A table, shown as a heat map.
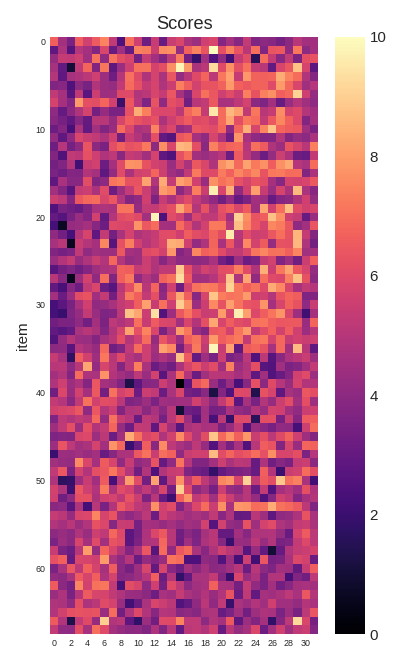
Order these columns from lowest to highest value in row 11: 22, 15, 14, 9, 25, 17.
14, 25, 17, 9, 15, 22
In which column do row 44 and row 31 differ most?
12
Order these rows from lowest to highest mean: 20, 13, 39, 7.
39, 13, 7, 20
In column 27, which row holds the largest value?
50
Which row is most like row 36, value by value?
51
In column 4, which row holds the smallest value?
53
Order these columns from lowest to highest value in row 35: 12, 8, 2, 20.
2, 8, 12, 20
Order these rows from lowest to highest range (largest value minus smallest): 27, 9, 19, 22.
9, 19, 22, 27
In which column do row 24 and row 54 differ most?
26
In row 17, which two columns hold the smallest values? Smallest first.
2, 7
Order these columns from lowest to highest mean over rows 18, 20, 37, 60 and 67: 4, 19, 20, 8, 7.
20, 8, 19, 7, 4
